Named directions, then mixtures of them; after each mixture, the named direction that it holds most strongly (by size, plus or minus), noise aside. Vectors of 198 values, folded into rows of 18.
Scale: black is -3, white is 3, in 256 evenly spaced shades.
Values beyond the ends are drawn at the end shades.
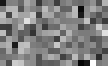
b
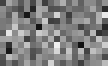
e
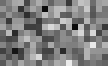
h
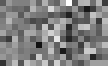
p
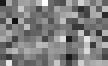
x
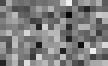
p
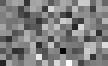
h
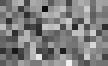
h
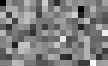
b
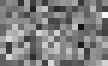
e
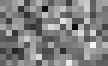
h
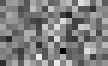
p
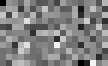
b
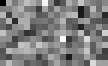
x
